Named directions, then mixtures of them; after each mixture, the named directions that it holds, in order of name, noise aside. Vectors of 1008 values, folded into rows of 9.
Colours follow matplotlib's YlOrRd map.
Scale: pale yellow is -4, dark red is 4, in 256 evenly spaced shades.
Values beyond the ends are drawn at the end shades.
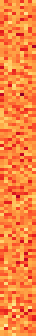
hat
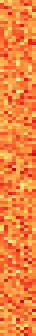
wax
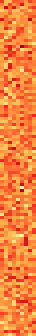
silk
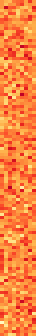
hat, silk, wax.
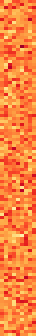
silk.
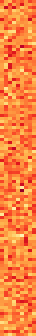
silk.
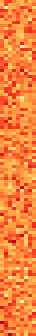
silk, wax.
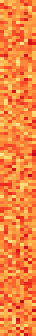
wax.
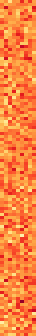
hat, silk, wax.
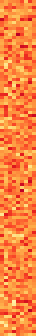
hat, silk.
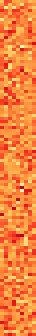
silk.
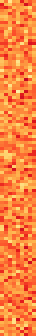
wax.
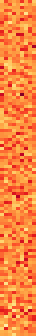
hat.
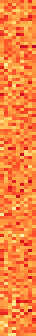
hat, silk.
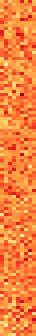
hat, silk, wax.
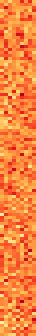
hat, silk, wax.
